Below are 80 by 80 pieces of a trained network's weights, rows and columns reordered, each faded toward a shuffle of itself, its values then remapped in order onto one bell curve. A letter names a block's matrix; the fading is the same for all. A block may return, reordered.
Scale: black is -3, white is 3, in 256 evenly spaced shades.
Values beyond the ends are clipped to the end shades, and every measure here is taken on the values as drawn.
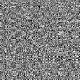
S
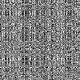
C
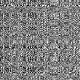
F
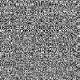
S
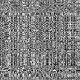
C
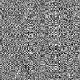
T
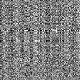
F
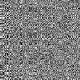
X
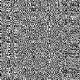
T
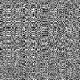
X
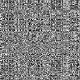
F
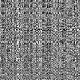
C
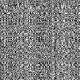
F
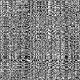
C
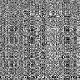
C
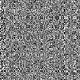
T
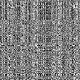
C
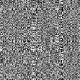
T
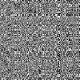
X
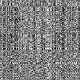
C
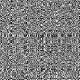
T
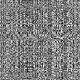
C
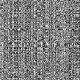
C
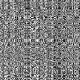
C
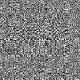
S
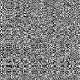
T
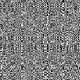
X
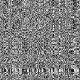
T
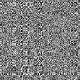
T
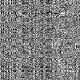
F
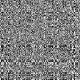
T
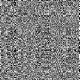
T
